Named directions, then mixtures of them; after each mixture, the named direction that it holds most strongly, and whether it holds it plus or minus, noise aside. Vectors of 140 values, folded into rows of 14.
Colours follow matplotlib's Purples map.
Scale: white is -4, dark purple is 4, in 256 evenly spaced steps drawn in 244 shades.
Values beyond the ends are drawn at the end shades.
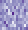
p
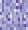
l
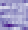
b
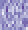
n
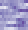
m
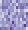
l, plus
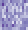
n, plus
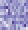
p, minus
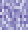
l, minus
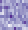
b, minus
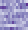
m, minus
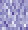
p, plus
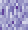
n, minus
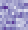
m, minus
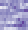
m, plus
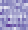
l, plus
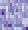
n, minus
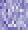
p, plus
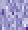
n, minus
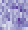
b, minus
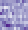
b, plus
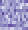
l, minus
